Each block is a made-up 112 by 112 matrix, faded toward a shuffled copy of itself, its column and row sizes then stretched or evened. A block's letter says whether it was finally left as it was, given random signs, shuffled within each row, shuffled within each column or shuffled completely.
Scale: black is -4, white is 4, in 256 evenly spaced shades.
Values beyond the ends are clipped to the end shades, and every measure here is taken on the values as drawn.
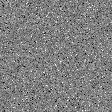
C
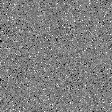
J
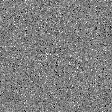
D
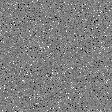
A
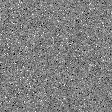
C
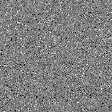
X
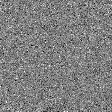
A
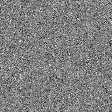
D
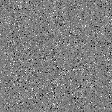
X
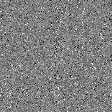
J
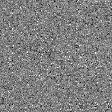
X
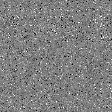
J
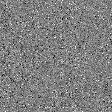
J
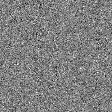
D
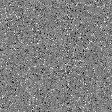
D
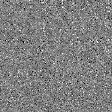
X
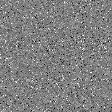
J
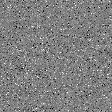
A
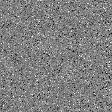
D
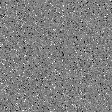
D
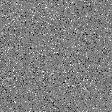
J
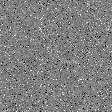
A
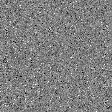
D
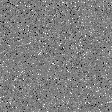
A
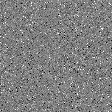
D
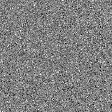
J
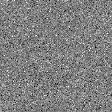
X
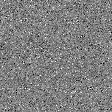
A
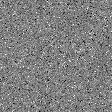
C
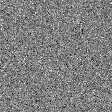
C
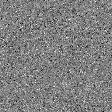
A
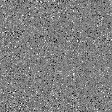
J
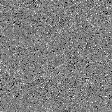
J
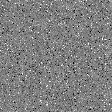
D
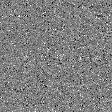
J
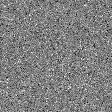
C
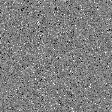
D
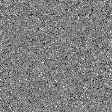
J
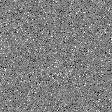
A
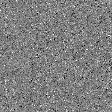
D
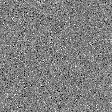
D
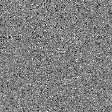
J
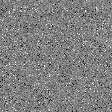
X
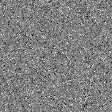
J
